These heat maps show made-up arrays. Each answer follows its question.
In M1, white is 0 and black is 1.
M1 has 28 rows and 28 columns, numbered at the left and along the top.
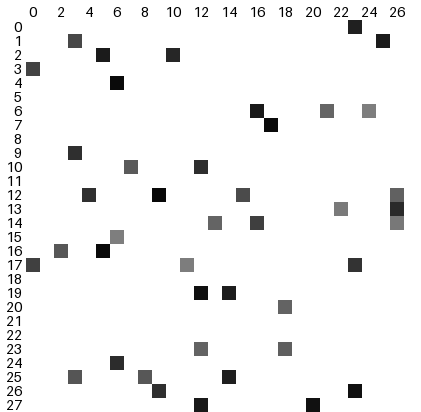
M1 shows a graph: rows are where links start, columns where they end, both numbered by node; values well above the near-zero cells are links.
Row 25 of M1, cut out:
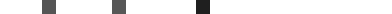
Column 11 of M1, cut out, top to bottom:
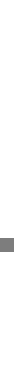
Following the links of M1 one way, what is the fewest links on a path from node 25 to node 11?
7
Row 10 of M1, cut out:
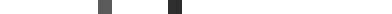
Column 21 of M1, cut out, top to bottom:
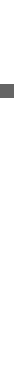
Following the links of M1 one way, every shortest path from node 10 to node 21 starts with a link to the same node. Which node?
node 12
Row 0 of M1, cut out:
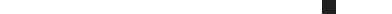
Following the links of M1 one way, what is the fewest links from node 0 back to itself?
5
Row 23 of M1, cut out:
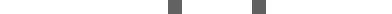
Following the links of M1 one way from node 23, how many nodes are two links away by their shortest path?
4
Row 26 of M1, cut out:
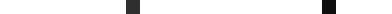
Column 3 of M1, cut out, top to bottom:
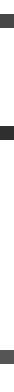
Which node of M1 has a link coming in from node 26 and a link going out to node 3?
node 9
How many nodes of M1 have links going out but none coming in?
3
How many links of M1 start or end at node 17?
4
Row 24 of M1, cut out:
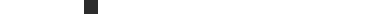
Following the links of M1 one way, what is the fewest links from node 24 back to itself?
2
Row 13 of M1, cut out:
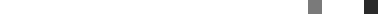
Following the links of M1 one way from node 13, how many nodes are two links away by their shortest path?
2
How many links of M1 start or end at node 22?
1
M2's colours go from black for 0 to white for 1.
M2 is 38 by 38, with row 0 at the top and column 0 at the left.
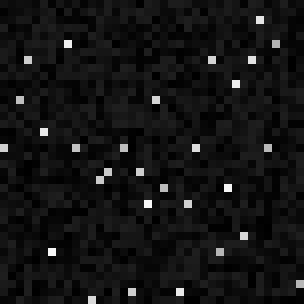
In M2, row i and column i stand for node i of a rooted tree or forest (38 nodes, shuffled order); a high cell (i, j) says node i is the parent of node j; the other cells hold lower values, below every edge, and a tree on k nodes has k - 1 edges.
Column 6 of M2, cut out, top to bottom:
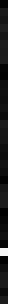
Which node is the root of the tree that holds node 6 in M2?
7
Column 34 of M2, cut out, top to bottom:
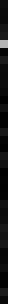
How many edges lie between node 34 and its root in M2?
3
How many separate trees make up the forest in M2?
9
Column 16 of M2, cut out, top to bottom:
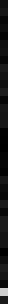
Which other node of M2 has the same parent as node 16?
22
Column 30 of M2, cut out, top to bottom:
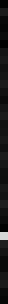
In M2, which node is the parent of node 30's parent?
10
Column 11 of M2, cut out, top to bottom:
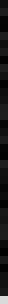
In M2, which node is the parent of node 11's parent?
35
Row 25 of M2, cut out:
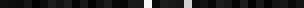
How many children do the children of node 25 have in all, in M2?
7
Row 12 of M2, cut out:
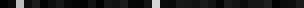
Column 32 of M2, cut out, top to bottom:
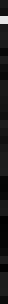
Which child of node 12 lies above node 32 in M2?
2
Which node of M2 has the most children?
18
